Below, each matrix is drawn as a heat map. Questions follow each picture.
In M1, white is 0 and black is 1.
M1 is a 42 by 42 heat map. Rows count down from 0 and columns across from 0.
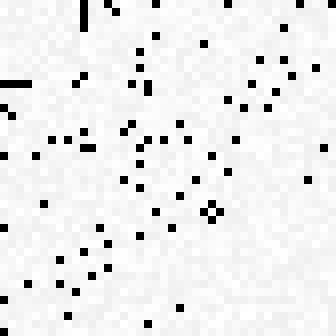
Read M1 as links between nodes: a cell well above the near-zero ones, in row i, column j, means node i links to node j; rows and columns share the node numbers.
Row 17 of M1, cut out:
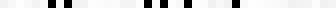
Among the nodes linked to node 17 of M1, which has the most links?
node 18
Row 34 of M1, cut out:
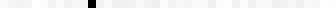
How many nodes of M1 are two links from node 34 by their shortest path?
1
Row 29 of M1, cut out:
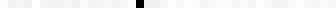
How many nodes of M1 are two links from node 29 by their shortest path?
5
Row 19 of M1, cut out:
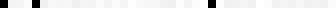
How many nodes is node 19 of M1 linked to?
3
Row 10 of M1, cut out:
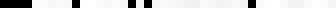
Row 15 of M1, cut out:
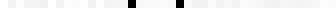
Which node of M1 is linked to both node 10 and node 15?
node 16
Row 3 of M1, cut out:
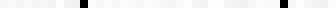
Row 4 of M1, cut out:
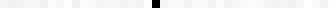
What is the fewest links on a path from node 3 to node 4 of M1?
4
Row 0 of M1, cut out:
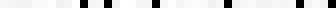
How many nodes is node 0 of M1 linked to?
6
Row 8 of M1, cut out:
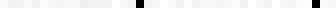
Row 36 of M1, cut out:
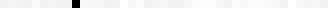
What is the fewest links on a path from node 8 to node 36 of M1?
5
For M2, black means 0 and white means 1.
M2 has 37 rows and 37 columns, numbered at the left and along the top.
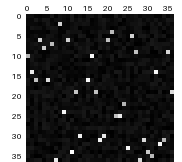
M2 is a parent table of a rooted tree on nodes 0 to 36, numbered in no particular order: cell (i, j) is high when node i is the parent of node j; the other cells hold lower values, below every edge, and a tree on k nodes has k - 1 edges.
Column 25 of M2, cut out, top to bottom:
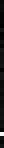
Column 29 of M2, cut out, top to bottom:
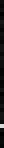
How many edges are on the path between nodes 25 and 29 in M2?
6
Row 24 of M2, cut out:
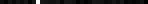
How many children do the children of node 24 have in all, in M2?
2
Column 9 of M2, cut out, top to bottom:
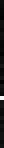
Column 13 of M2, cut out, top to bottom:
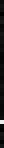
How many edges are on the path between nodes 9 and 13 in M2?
5
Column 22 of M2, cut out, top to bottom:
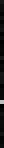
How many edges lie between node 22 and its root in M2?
4
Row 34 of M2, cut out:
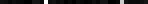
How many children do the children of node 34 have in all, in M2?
2
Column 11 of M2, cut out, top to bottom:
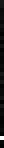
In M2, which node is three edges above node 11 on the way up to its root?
35
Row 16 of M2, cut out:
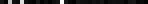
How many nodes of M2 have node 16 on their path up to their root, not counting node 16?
7
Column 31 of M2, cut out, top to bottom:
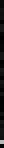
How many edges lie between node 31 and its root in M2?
8
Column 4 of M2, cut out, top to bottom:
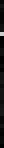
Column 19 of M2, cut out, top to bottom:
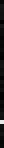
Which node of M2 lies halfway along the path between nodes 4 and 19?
10
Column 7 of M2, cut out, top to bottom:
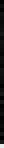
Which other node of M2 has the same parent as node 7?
28
